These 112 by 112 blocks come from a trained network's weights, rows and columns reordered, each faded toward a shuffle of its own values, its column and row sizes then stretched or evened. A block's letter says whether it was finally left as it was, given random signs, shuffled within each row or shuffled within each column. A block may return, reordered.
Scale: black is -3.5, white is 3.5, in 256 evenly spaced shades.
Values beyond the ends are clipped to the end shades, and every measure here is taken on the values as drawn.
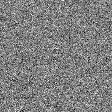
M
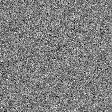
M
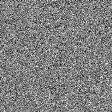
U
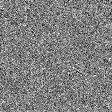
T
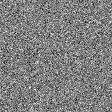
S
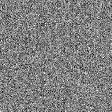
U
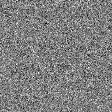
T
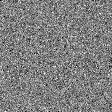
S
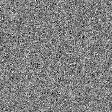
T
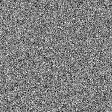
S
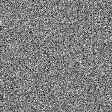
M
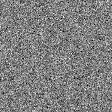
S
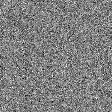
M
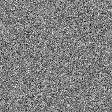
M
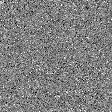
S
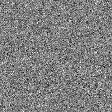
S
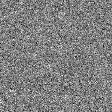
T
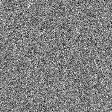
M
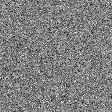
S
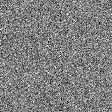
M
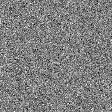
S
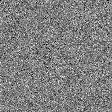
M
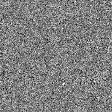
T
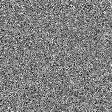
S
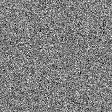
M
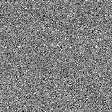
U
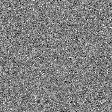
T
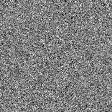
M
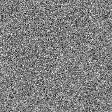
M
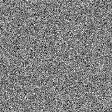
M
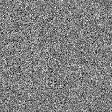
U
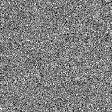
U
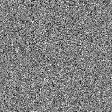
U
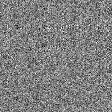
U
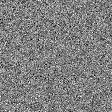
S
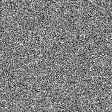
S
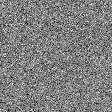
S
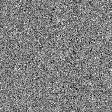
M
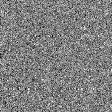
U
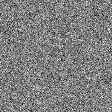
S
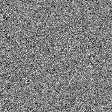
T
